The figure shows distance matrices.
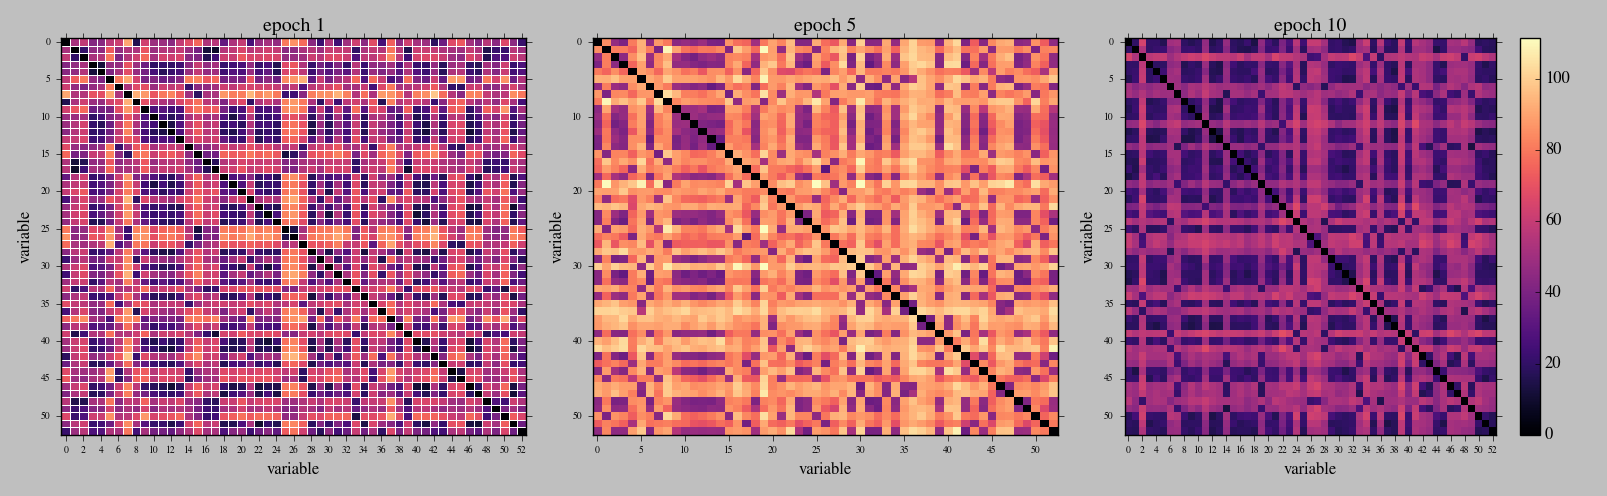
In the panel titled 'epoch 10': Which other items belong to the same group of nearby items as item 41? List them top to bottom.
6, 24, 28, 39
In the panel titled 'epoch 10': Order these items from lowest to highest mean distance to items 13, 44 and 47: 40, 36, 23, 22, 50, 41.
40, 50, 23, 22, 36, 41
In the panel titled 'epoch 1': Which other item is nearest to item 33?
50
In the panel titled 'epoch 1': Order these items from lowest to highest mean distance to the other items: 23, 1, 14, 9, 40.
40, 23, 1, 9, 14
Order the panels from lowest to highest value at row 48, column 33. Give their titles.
epoch 1, epoch 10, epoch 5
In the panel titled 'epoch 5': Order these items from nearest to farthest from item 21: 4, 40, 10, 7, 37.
7, 4, 10, 40, 37
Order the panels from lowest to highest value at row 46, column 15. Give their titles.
epoch 10, epoch 1, epoch 5
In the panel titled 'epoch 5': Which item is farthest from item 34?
36
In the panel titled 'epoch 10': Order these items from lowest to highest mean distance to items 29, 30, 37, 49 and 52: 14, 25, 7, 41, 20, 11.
25, 20, 14, 7, 11, 41
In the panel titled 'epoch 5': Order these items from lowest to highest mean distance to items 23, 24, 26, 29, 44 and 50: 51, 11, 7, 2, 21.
11, 2, 51, 21, 7
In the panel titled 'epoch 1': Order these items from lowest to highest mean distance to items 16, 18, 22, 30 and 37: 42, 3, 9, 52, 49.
3, 9, 52, 49, 42
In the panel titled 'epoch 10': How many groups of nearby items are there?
5
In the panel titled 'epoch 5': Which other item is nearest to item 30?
46
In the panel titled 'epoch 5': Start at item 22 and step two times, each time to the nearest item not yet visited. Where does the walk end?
20
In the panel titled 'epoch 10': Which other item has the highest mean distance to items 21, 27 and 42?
39
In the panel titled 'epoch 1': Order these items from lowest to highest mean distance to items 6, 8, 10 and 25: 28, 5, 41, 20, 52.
52, 28, 41, 20, 5
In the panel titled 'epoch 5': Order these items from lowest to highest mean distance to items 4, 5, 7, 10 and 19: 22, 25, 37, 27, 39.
39, 27, 25, 22, 37
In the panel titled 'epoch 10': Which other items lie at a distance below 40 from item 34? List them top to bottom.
2, 26, 27, 36, 48
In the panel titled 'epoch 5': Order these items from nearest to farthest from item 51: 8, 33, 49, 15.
49, 15, 8, 33
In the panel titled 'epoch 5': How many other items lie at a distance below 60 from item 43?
4
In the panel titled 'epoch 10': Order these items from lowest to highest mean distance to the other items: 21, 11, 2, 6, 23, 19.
21, 23, 19, 6, 11, 2
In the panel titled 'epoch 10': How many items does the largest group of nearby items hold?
31
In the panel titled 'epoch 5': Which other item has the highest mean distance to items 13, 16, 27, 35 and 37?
25
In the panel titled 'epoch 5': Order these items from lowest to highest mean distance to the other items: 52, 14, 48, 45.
48, 14, 52, 45
